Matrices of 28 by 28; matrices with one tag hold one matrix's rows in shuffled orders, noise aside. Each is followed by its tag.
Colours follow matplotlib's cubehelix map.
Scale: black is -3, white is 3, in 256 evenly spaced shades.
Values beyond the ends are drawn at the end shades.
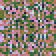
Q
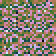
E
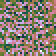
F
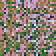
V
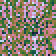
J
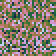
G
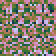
E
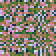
Q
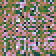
V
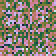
F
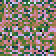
E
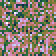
F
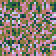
G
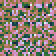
E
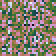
J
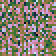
J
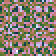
E
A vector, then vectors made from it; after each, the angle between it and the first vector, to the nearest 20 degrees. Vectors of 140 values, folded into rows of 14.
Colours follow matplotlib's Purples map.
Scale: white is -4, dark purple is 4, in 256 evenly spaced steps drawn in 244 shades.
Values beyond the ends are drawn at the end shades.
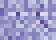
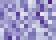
40 degrees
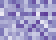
160 degrees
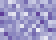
40 degrees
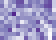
120 degrees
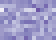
100 degrees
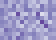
20 degrees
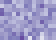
60 degrees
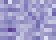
80 degrees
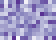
120 degrees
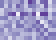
160 degrees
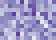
140 degrees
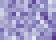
140 degrees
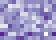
80 degrees
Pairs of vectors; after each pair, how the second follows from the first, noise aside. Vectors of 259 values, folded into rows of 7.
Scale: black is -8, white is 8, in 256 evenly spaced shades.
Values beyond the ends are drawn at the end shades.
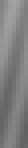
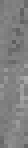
wrapped around, partly zeroed.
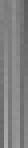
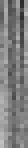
reversed, negated, scaled up.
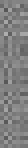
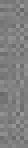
reversed, shrunk.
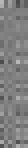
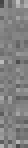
negated.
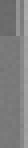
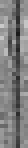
wrapped around, negated, scaled up.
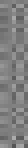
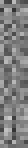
reversed, negated, scaled up.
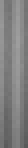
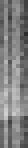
wrapped around, negated, scaled up.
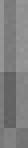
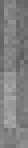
negated.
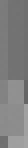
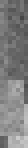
scaled up.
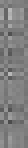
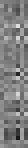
reversed, negated, scaled up.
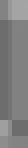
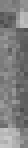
reversed, scaled up.
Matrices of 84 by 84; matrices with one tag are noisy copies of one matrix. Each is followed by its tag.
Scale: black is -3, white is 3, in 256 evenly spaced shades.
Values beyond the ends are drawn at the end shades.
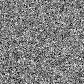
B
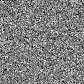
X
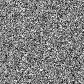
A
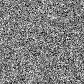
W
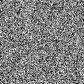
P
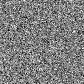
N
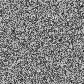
W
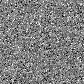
W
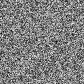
P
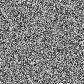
N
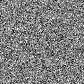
W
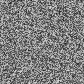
X
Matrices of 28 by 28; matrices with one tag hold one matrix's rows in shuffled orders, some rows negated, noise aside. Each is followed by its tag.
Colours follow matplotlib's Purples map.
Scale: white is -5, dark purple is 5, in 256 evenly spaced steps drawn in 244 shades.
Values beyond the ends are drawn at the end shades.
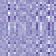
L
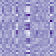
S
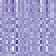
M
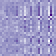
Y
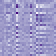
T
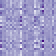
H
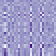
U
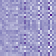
Y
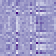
T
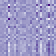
L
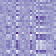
T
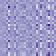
L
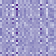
M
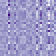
L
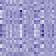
H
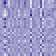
U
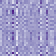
M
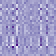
M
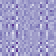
M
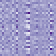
S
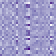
S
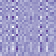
M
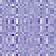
M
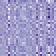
L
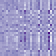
Y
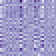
H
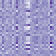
S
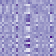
S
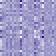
H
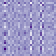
U
